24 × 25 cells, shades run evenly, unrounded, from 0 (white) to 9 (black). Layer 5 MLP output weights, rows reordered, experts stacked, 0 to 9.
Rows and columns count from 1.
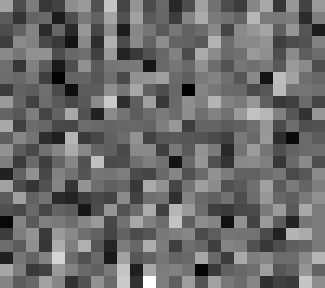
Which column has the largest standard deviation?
5
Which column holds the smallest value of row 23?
10
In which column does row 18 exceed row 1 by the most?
7
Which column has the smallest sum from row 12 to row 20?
21
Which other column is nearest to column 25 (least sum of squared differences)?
13
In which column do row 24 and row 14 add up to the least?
12
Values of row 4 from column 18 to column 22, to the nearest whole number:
5 4 4 4 7
